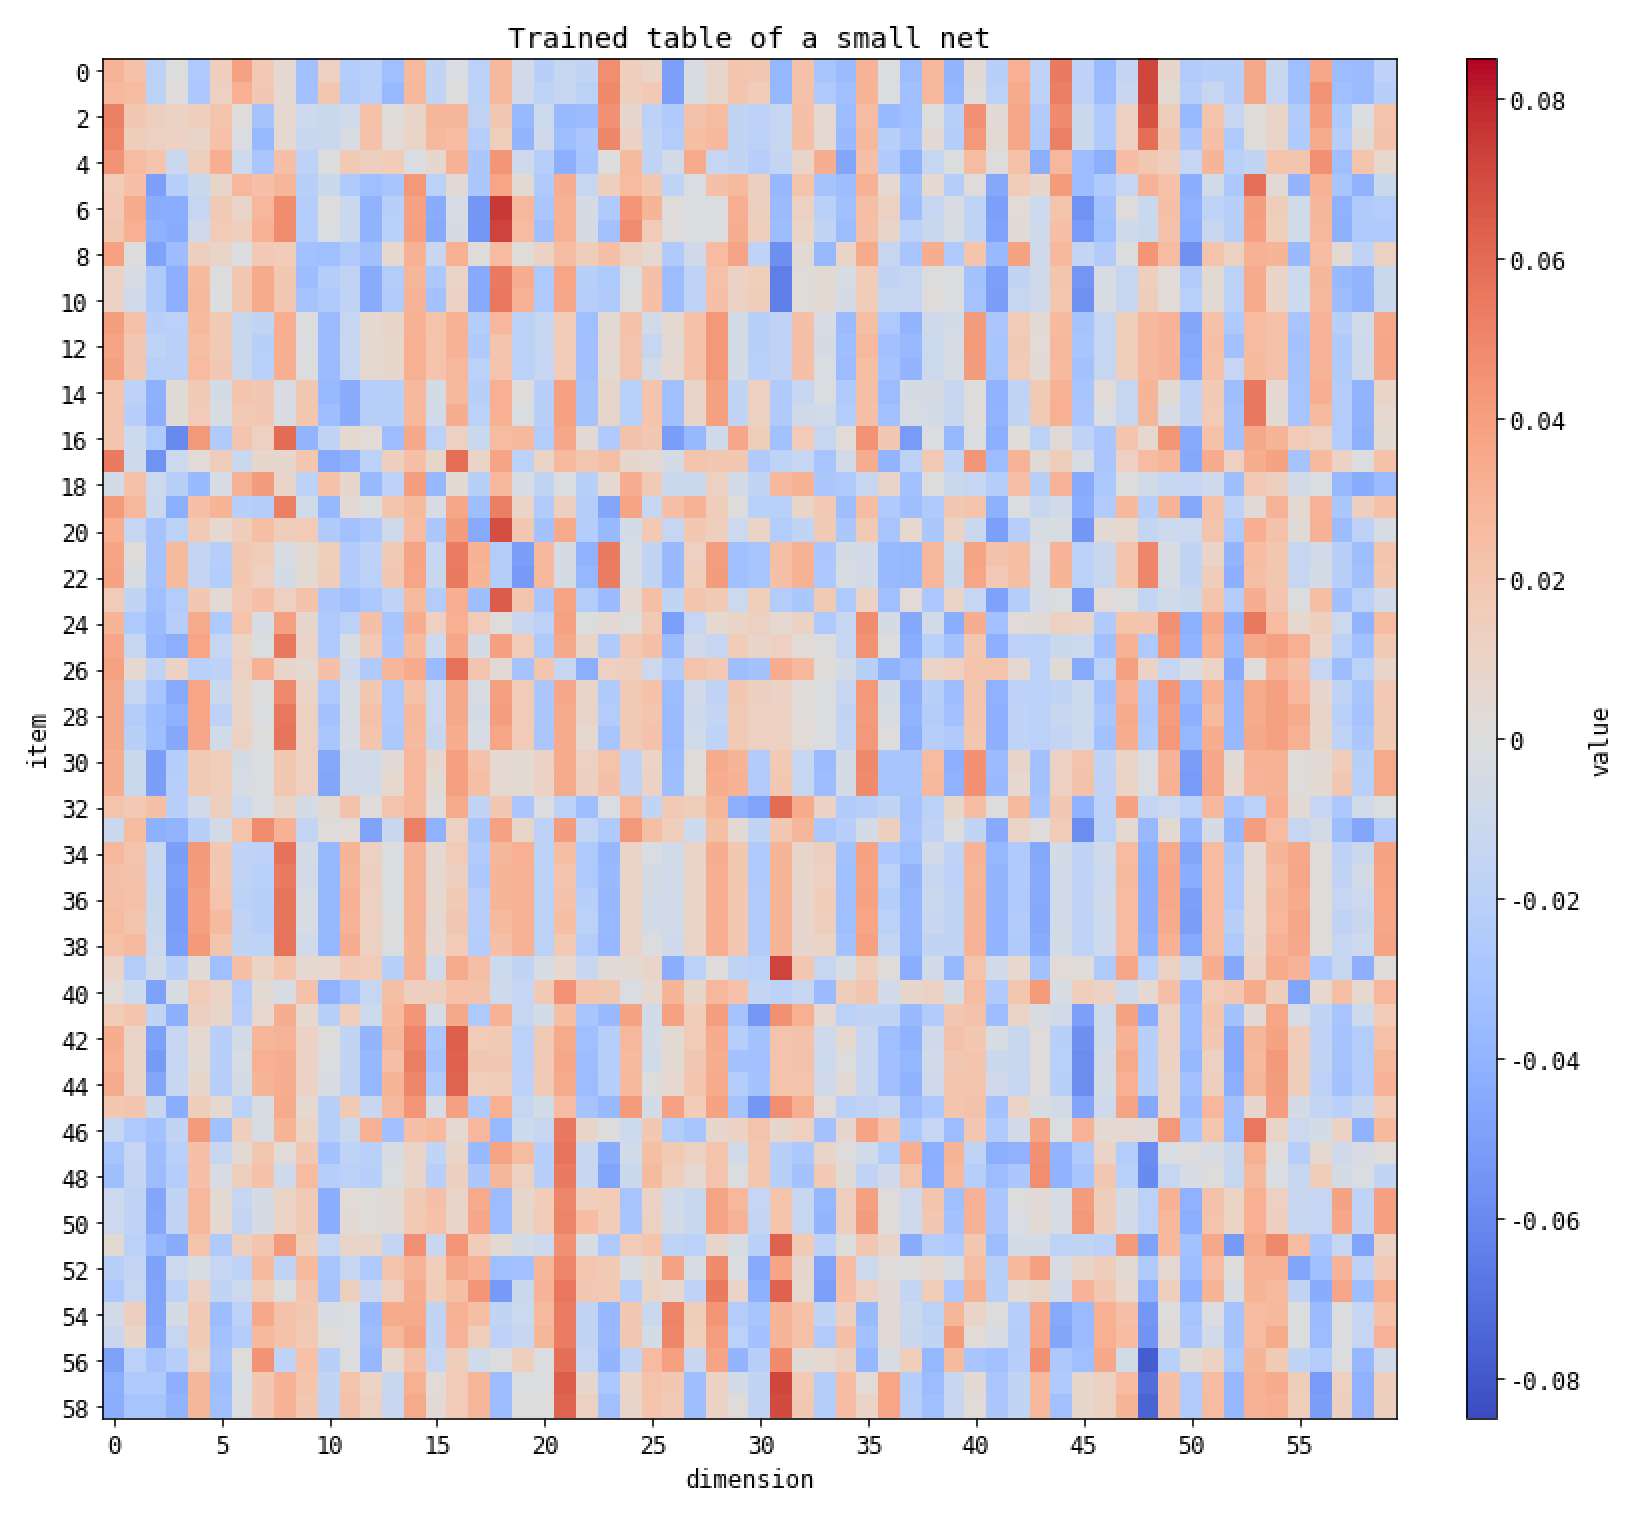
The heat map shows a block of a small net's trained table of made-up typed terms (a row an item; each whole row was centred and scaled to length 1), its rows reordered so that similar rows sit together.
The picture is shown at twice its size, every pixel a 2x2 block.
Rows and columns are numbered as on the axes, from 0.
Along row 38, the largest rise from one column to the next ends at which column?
4
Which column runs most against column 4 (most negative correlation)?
10
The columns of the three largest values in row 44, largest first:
16, 14, 54
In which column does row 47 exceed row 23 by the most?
43
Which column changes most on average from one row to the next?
23
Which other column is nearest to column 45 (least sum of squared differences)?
57
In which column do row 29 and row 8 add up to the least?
50
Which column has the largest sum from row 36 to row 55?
21
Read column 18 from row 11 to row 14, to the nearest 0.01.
0.03 0.02 0.02 0.03
